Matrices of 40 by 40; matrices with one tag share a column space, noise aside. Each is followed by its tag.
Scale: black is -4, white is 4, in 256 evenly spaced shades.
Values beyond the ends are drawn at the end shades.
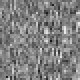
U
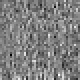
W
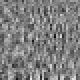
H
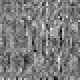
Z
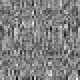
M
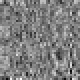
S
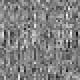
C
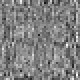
S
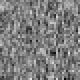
U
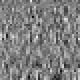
H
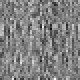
Z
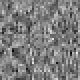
U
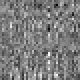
W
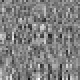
H
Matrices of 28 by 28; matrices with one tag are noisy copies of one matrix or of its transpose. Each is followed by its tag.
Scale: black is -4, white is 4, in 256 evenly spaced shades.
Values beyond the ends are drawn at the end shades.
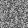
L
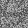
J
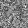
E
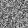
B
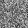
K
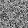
K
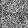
J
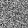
L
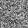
E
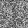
J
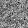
E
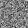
B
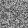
K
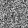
L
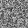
B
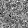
E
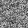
E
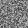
B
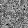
J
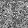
J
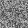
K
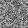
K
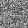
L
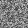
L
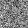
K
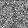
J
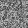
E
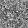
K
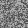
L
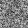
K
